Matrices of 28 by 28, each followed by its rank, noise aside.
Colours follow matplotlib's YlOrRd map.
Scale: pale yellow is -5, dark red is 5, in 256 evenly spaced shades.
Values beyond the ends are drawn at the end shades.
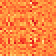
four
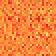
six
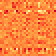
three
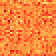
six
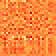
four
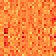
four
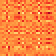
two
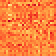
six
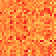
four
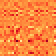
three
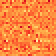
six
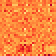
four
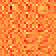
four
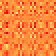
two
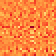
four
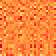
three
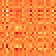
two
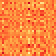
three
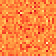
six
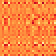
two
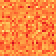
four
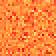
six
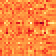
three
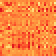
three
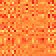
three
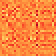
three
